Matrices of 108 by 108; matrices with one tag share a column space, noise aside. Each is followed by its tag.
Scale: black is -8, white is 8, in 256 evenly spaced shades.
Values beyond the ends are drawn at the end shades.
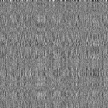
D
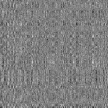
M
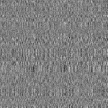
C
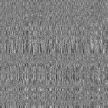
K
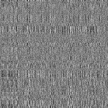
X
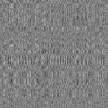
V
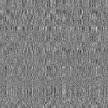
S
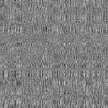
X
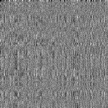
D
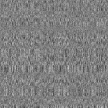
C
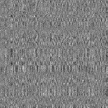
C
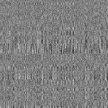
K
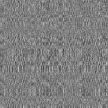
C
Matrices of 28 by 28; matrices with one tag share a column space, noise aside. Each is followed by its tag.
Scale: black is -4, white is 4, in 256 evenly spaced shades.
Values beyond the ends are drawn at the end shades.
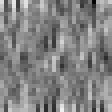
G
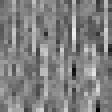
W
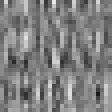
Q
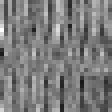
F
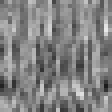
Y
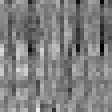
W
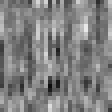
Y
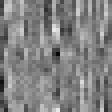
F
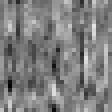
Y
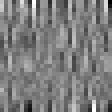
G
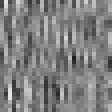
Q
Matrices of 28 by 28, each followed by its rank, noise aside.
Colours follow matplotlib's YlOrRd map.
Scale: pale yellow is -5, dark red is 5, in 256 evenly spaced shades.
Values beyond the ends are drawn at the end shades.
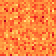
four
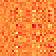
three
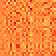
three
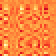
two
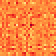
three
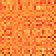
three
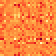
three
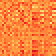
four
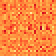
three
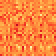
three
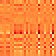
one
